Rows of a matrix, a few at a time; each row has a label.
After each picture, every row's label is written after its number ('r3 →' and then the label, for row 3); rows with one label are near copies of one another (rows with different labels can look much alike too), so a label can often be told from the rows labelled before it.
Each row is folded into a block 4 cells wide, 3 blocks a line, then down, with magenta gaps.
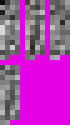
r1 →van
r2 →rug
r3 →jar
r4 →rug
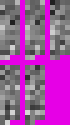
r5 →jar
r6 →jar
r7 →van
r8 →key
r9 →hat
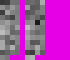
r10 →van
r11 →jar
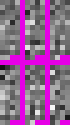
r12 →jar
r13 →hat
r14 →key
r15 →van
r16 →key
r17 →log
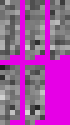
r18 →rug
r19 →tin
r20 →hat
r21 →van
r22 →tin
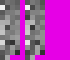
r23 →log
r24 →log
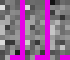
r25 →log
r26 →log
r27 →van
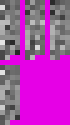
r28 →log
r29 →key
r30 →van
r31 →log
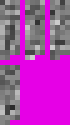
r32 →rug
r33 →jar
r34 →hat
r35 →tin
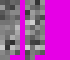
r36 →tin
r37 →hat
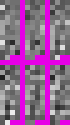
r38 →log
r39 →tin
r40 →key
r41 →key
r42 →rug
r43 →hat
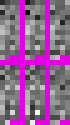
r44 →van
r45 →van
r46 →jar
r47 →key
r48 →key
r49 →jar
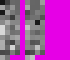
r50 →van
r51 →jar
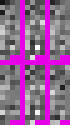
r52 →van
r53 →key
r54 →van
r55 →hat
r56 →key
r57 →jar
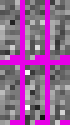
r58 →jar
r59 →key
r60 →rug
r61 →jar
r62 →log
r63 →key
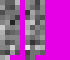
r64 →jar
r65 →hat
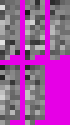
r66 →log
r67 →hat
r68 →van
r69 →van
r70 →van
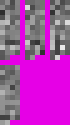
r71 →hat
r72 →log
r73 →key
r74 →jar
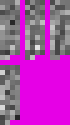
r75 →jar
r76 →key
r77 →rug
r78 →log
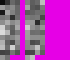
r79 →van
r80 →jar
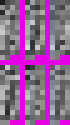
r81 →van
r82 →rug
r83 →tin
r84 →rug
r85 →van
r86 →rug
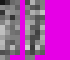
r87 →van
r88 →rug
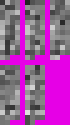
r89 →rug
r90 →van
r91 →jar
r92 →tin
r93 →hat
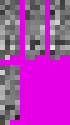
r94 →key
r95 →tin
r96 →hat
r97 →log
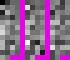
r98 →van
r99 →log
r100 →hat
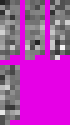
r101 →van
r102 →tin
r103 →key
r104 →hat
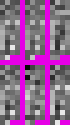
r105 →key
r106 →key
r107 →rug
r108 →key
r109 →van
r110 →key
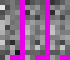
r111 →log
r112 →van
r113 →van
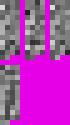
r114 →log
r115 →hat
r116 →log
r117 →rug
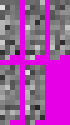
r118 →log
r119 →jar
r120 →tin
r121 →hat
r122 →log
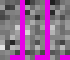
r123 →tin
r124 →van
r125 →van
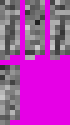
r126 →rug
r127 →jar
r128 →rug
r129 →van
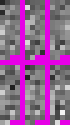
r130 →van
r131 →log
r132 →tin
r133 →jar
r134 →van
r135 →key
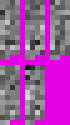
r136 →hat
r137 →tin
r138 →rug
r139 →jar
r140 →van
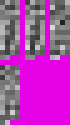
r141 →rug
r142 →rug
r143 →jar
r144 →key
